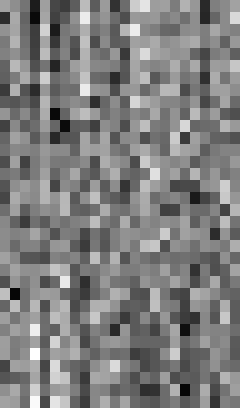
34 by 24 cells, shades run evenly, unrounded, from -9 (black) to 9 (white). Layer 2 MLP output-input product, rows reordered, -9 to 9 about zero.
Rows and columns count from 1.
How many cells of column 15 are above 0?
20
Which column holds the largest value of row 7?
5
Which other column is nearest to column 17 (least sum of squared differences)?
23
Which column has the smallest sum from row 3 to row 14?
6
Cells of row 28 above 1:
6
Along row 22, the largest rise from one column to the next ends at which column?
10
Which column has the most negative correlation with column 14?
4
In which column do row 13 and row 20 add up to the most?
19
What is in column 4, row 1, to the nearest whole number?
-7
